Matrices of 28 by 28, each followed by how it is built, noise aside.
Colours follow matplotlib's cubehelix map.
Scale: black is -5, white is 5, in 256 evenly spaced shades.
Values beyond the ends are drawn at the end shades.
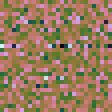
uneven rows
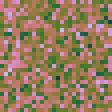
repeating rows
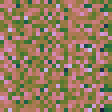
repeating rows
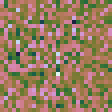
low rank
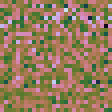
uneven rows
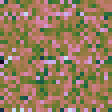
uneven rows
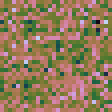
low rank
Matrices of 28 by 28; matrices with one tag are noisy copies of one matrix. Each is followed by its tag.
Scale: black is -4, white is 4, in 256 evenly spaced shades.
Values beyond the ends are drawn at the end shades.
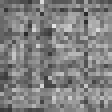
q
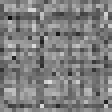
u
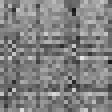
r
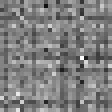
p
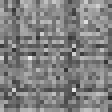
r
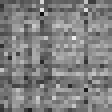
q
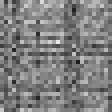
r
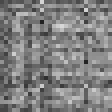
q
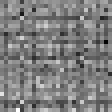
p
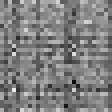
r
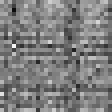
r
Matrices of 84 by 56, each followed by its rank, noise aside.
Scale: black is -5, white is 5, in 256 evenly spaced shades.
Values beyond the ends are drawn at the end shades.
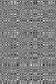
two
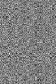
eight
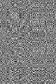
eight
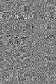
eight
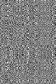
six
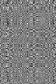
three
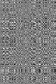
four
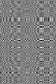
two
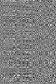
four
